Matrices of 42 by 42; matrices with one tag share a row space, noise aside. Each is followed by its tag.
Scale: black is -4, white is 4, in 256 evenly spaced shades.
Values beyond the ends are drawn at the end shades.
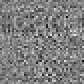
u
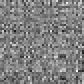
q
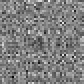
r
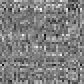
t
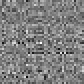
r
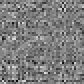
r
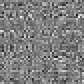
q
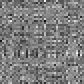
t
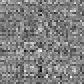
u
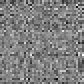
q
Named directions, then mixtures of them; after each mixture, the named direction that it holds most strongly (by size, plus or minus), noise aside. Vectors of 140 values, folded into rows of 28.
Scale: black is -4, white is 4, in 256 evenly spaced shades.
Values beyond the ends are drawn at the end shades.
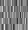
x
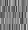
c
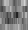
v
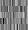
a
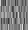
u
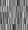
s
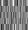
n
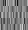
u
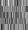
n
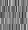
c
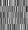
s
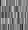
u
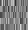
c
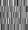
n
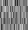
n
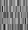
x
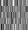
n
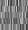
c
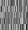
c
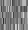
a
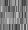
c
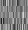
s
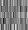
a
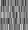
u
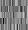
a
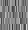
c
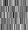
n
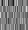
n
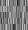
s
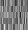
x
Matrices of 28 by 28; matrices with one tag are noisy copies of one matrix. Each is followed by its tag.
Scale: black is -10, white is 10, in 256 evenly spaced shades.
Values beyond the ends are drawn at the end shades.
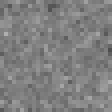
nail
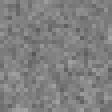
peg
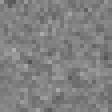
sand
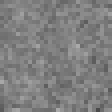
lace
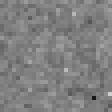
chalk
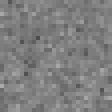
peg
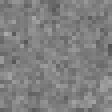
nail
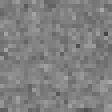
nail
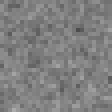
peg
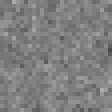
nail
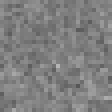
peg
